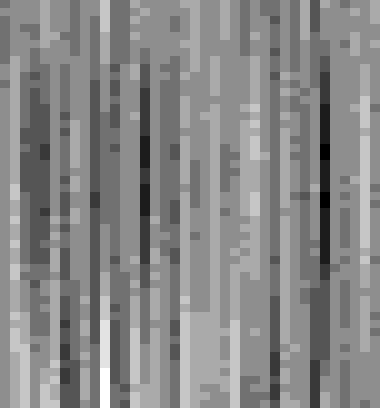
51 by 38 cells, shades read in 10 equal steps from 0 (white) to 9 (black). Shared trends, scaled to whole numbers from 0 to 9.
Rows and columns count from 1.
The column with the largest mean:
33
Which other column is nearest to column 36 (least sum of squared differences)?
34
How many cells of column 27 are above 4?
3
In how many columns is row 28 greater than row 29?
3
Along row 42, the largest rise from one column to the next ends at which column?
12
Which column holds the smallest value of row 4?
11
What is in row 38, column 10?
6
